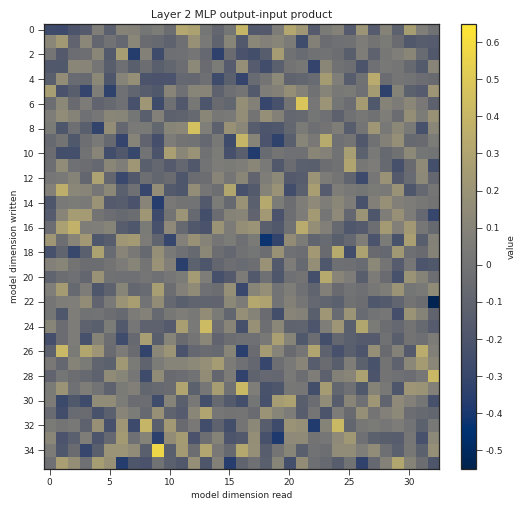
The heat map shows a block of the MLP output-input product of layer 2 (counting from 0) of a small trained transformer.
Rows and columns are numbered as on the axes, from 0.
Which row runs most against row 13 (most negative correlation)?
23
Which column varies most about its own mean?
16
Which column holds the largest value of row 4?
27
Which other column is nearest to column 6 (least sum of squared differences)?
20
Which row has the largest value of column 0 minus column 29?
17
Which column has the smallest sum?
9
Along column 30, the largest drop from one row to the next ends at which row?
1
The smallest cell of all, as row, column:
22, 32
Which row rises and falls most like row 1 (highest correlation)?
13
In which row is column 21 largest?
6
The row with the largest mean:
34
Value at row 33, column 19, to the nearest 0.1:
-0.4
